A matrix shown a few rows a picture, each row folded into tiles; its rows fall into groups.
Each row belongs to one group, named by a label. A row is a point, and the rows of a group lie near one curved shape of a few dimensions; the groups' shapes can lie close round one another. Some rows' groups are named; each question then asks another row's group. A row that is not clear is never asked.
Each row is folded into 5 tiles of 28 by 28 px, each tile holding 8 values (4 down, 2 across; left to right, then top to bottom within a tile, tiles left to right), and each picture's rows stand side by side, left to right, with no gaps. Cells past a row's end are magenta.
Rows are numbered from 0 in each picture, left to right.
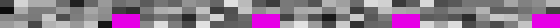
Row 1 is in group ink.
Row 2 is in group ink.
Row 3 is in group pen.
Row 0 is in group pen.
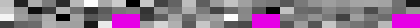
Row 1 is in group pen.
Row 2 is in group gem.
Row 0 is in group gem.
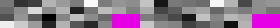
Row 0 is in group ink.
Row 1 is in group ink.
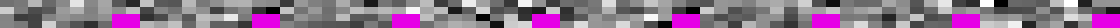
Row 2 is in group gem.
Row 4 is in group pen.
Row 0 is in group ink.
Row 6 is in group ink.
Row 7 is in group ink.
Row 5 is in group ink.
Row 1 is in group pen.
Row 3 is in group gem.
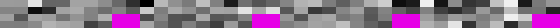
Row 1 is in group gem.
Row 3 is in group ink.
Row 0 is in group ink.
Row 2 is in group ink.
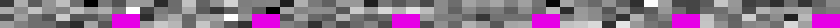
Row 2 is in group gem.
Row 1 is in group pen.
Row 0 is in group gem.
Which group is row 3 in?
gem
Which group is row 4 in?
ink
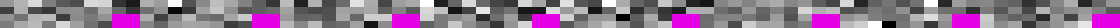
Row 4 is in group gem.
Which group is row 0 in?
ink
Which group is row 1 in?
ink
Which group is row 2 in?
ink
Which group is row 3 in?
gem
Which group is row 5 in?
gem
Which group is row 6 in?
ink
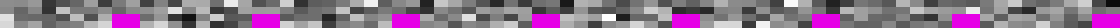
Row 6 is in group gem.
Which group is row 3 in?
pen
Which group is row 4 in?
pen
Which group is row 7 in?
ink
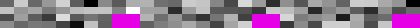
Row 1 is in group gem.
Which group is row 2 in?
gem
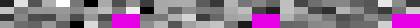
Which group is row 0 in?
gem
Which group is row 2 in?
gem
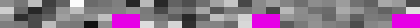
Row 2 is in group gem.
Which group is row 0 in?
ink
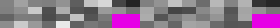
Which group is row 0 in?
ink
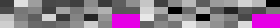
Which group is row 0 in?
pen
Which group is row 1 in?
gem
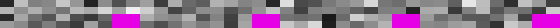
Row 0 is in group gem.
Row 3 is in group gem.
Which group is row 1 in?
gem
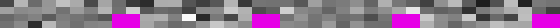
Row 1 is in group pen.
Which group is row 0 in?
gem
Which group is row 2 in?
gem
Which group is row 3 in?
pen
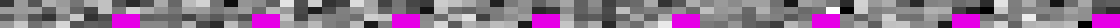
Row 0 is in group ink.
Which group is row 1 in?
gem
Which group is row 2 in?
ink
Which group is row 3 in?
pen
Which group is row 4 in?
pen
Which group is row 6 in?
pen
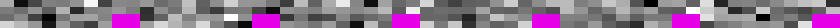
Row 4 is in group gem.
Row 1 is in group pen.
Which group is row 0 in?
ink
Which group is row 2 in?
gem
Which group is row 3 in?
pen
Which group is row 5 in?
gem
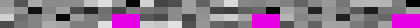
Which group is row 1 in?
pen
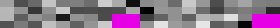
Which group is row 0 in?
gem
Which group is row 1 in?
pen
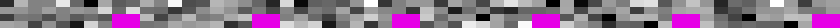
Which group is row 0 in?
gem
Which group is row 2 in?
ink
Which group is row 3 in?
gem
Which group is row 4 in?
ink
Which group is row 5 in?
ink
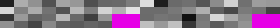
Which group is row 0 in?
gem
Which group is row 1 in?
pen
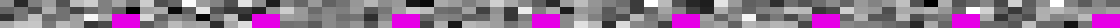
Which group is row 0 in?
pen
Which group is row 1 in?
gem
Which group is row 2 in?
gem
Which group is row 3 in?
gem
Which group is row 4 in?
ink
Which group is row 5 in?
pen
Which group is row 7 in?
ink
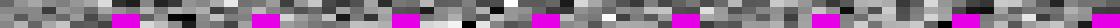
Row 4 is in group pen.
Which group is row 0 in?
ink
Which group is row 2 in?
pen
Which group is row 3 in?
ink
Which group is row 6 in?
pen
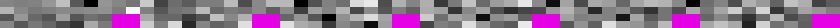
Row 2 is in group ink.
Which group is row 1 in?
pen
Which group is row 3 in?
gem
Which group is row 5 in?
ink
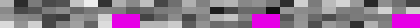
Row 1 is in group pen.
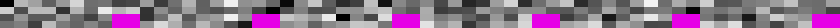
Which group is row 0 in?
gem
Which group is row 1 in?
pen
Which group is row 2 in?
pen
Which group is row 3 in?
pen
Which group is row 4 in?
pen
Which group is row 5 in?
pen
